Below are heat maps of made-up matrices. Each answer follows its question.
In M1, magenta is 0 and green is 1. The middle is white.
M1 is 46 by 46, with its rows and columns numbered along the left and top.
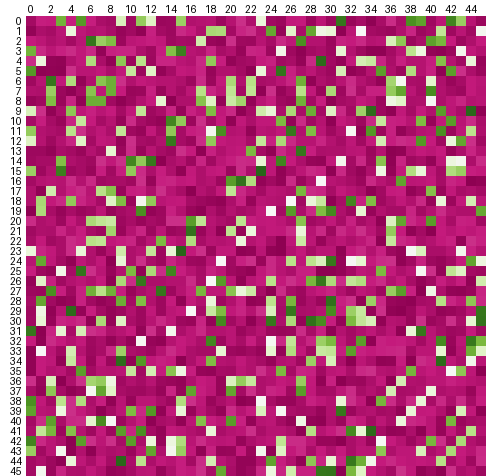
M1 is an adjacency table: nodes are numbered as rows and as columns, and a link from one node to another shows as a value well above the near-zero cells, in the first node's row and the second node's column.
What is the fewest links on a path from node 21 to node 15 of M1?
4
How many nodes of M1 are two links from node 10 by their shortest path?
9
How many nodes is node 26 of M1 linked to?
12
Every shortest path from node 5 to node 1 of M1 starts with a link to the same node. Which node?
node 12
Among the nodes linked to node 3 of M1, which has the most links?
node 0
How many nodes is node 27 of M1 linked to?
12
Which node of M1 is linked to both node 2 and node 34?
node 41
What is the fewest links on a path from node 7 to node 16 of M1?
2
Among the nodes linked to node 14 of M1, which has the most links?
node 11
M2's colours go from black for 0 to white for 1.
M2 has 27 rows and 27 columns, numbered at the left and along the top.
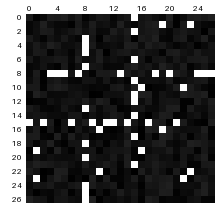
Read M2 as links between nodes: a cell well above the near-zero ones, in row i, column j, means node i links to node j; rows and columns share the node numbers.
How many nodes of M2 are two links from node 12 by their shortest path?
8
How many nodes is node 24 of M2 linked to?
1
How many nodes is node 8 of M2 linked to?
10
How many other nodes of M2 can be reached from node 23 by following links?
5
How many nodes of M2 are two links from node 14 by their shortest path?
8
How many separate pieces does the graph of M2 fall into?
3
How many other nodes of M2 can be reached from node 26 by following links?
10
